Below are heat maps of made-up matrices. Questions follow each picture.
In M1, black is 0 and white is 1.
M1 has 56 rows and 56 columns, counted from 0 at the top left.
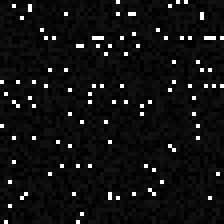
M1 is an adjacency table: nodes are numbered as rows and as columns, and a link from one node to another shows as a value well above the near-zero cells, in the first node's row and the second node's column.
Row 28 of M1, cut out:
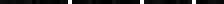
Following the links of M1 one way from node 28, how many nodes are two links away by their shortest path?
10
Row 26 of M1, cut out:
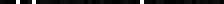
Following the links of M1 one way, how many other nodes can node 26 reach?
8
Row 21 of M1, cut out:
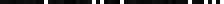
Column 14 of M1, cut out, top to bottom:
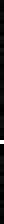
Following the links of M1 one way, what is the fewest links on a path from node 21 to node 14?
4
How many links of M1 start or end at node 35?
4
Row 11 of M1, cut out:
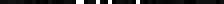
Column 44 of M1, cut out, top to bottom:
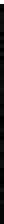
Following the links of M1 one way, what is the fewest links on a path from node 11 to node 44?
3
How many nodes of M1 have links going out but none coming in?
2
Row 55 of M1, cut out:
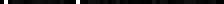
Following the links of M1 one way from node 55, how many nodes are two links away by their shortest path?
3
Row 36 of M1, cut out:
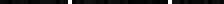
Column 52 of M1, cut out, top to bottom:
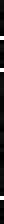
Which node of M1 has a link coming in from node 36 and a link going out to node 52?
node 17
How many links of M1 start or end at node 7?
5
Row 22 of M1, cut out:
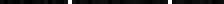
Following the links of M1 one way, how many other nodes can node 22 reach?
7
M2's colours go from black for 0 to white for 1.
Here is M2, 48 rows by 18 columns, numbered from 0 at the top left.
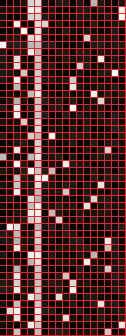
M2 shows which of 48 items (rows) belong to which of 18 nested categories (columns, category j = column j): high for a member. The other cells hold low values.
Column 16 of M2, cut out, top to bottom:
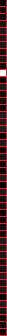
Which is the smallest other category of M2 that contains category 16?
3
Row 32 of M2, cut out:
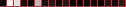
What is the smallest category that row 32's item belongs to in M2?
1
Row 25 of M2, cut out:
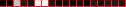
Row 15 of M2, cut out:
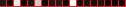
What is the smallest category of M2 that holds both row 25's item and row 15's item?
2
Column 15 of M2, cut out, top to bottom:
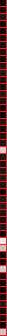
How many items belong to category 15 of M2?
5
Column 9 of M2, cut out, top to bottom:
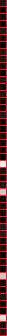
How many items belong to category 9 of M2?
4
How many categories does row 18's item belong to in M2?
1
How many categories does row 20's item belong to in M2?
1
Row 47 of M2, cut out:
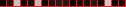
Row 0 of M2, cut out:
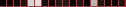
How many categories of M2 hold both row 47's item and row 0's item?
1
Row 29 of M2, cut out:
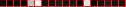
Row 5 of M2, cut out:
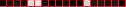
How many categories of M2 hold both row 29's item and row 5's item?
3
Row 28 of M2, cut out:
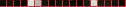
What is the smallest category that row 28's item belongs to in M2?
13
